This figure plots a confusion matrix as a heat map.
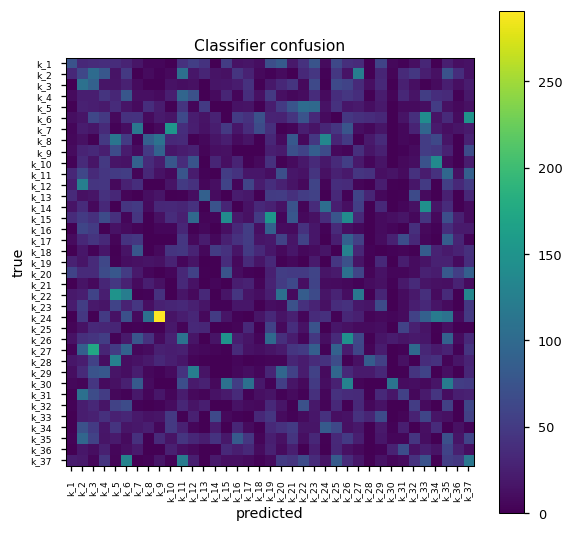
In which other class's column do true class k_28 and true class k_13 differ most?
k_5
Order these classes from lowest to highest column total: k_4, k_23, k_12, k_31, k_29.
k_31, k_29, k_12, k_4, k_23
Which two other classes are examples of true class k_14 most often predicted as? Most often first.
k_33, k_24
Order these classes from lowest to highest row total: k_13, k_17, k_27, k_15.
k_13, k_17, k_27, k_15
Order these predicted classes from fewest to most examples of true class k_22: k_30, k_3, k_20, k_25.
k_30, k_25, k_3, k_20
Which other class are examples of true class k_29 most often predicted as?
k_12
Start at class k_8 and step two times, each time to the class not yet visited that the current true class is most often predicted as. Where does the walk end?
k_9
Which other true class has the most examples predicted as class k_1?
k_20
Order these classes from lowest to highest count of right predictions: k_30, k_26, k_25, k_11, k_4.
k_25, k_4, k_11, k_30, k_26
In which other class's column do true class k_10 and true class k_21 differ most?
k_34
